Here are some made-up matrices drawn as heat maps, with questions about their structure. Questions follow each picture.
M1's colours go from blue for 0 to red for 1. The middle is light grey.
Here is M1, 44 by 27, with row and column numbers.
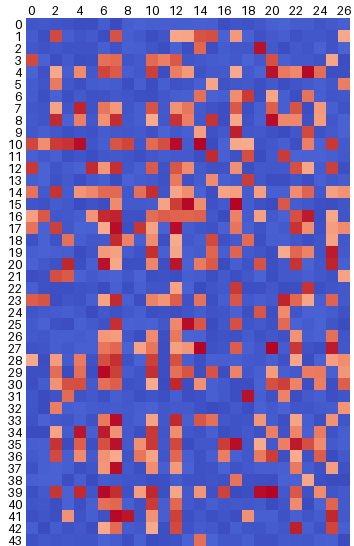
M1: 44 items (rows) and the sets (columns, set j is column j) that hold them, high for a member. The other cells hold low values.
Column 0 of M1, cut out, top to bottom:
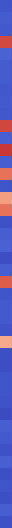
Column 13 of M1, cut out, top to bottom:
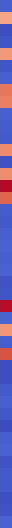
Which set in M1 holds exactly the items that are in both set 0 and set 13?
5
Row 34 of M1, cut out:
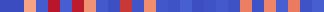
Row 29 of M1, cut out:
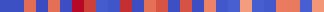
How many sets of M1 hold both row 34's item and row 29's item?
8
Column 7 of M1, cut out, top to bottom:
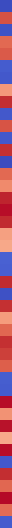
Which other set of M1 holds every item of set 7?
12
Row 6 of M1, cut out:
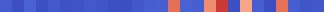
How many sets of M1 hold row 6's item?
5
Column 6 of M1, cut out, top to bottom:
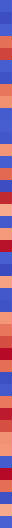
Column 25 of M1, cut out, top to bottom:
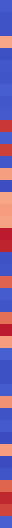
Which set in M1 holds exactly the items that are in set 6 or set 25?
10
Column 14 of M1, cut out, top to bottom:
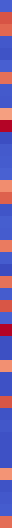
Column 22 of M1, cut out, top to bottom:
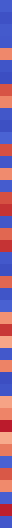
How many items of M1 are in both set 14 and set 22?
7
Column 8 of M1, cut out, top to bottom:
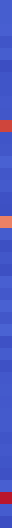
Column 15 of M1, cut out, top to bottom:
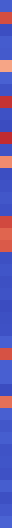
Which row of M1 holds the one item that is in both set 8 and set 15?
18
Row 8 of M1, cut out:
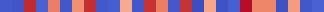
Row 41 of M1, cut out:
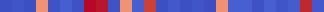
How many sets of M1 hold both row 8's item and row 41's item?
3
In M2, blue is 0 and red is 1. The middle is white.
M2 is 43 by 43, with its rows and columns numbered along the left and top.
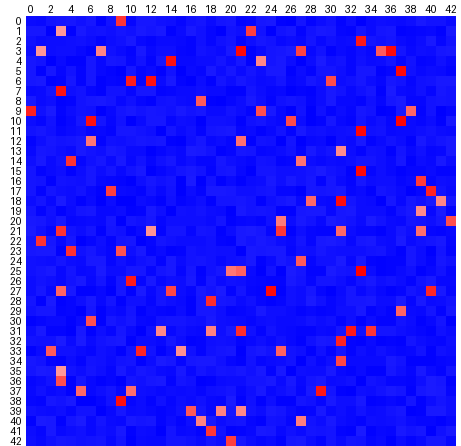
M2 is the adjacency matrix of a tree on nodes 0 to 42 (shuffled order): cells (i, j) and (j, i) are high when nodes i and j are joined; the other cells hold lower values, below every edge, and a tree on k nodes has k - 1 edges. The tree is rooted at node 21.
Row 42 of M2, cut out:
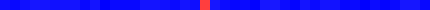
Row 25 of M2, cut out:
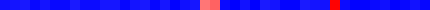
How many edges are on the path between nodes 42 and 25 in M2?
2
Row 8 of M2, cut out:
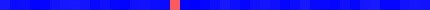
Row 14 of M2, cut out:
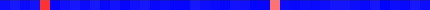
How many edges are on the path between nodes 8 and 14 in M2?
4
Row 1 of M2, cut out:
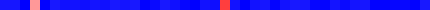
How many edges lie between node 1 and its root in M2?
2
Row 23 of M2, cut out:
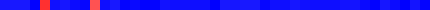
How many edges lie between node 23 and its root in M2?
5
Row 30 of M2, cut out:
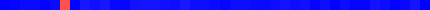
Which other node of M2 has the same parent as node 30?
10
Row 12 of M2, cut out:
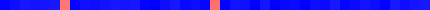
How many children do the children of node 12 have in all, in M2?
2
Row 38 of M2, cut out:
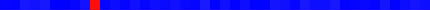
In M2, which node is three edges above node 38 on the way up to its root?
4
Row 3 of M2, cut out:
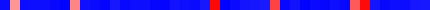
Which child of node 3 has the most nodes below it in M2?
27
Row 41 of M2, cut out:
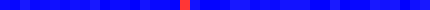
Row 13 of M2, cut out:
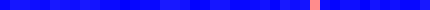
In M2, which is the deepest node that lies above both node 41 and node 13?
31
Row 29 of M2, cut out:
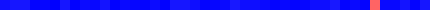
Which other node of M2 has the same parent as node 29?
5
